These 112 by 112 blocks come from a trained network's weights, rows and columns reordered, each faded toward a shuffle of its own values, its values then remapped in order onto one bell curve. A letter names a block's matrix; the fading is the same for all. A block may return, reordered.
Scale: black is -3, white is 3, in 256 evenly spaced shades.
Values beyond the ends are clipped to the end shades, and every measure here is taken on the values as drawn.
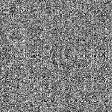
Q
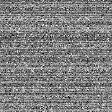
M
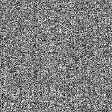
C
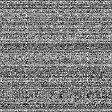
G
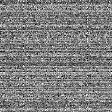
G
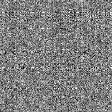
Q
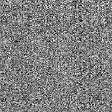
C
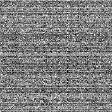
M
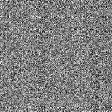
C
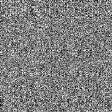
C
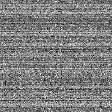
G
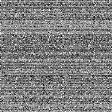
M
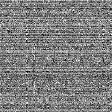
G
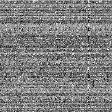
M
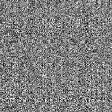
Q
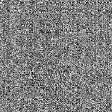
Q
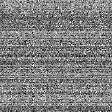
M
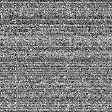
G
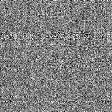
C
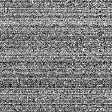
G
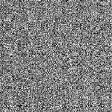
C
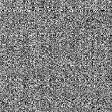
Q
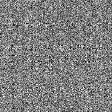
C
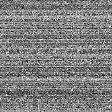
G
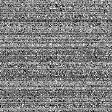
M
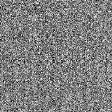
C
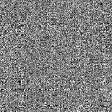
C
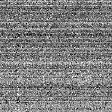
G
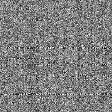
Q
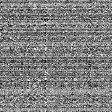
M
